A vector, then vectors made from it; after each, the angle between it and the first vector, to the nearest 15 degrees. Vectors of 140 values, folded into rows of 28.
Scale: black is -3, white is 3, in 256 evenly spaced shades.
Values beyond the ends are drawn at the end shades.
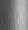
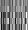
75 degrees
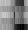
135 degrees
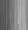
15 degrees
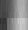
15 degrees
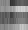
75 degrees
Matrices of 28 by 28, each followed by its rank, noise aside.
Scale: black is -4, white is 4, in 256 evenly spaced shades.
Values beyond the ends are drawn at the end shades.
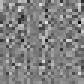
four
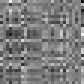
three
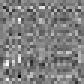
four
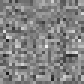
six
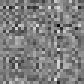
four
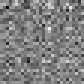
six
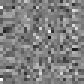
six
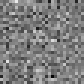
six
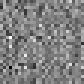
six
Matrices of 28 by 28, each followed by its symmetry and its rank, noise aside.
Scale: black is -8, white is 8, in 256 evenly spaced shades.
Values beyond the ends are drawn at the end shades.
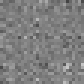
no symmetry, rank four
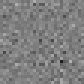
no symmetry, rank four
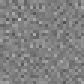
symmetric, rank five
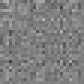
no symmetry, rank five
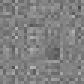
no symmetry, rank four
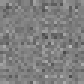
no symmetry, rank five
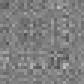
symmetric, rank three
